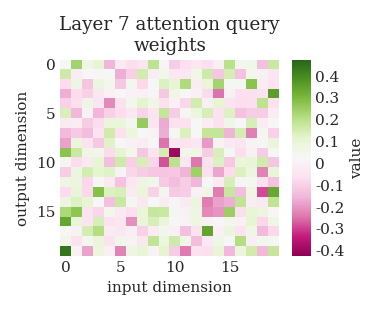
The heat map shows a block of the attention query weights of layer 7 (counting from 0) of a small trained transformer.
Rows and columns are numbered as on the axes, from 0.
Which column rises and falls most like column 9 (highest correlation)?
0
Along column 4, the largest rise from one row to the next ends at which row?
11
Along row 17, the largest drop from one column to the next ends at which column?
14
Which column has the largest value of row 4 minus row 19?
18
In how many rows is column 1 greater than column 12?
13
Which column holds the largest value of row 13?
19
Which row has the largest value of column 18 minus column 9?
10
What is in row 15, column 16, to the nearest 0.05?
-0.05
